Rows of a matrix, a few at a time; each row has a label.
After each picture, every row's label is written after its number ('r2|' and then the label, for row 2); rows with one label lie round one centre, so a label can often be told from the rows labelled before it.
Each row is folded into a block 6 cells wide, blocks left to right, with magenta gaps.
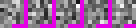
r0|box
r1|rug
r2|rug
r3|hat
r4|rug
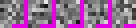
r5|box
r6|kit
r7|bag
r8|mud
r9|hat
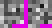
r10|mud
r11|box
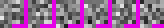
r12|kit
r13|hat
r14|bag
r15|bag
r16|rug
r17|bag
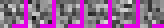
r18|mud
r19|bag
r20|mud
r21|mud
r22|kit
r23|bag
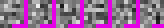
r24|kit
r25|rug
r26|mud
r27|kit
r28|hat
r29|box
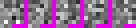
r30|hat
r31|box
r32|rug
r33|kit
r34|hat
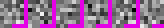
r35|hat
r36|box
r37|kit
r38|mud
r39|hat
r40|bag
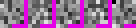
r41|bag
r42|hat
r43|bag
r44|hat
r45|bag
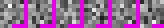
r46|rug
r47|bag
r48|hat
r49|box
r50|rug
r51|bag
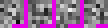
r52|box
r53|mud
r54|kit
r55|box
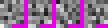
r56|bag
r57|mud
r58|bag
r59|mud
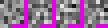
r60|bag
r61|hat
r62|kit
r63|hat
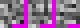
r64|bag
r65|mud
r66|kit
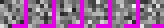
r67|bag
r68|box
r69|mud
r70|hat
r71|rug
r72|box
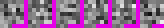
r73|mud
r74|hat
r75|kit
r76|rug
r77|rug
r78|mud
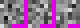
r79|bag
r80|box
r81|kit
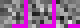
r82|box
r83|mud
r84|bag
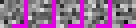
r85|bag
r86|kit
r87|mud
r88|rug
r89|mud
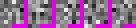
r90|hat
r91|kit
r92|box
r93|bag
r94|box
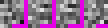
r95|bag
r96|kit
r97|kit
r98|rug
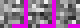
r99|kit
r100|kit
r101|rug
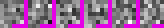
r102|mud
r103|rug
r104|mud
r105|mud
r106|hat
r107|rug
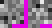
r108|bag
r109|hat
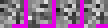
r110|box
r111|kit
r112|box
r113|box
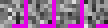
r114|box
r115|bag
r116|kit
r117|bag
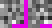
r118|bag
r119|hat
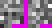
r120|kit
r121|rug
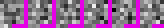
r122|mud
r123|rug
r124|hat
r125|rug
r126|box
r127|rug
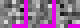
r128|hat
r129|rug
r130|mud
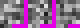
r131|kit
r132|box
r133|mud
